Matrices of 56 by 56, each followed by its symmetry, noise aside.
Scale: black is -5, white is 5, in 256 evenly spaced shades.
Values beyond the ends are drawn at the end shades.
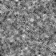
same after a half turn.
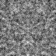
mirrored left to right.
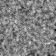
no symmetry.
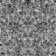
mirrored left to right.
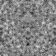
mirrored left to right.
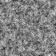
same after a half turn.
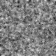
antisymmetric.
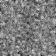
same after a half turn.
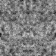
mirrored left to right.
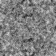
same after a half turn.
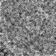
symmetric across the other diagonal.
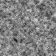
symmetric across the other diagonal.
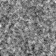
no symmetry.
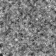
symmetric across the other diagonal.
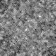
symmetric across the other diagonal.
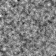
symmetric.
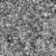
no symmetry.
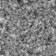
antisymmetric.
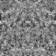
mirrored left to right.
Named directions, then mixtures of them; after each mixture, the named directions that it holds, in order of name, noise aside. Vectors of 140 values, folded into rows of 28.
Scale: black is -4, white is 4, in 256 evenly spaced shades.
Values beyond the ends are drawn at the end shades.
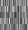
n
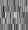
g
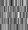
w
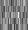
g, w.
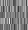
g, n.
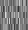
g, n, w.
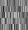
g.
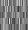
g, n, w.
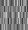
w.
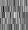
g.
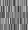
g, n.
